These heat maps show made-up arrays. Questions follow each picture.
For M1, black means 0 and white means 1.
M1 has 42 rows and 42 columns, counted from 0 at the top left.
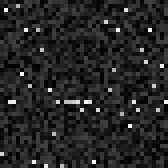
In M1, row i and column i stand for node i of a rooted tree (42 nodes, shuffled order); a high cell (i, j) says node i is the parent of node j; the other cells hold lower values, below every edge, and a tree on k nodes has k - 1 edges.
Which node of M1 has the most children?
25
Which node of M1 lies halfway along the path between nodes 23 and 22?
16
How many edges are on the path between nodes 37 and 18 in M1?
4
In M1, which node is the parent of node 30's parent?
17
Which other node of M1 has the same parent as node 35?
10
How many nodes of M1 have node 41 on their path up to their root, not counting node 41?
3
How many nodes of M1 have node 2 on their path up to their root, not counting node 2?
4
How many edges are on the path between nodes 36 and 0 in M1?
6
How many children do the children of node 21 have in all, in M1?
5
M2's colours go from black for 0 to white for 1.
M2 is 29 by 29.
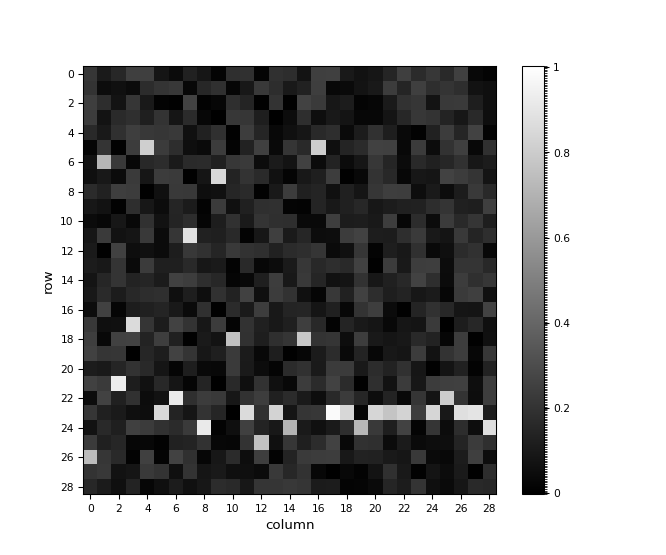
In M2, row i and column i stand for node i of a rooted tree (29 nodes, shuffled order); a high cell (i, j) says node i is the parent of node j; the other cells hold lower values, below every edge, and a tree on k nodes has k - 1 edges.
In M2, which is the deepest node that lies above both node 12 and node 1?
22
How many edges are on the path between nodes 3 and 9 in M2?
5
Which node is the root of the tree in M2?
23
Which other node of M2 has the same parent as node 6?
25
